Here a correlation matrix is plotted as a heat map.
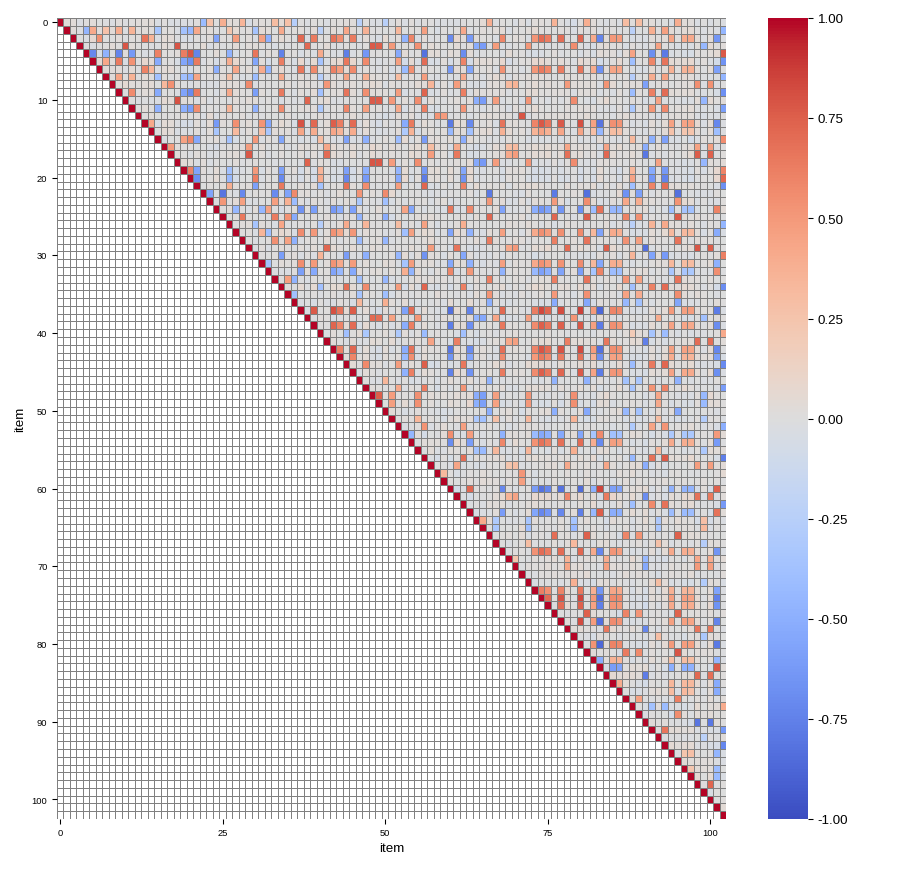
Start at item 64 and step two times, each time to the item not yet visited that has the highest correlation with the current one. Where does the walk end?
99
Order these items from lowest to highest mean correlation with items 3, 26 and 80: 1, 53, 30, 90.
53, 30, 90, 1
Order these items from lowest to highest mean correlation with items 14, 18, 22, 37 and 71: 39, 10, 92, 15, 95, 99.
95, 99, 15, 92, 10, 39
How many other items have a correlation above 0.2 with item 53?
6
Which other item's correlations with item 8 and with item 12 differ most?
71
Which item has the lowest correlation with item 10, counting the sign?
65
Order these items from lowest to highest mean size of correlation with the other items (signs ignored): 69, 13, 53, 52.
69, 52, 53, 13
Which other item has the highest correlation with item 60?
83
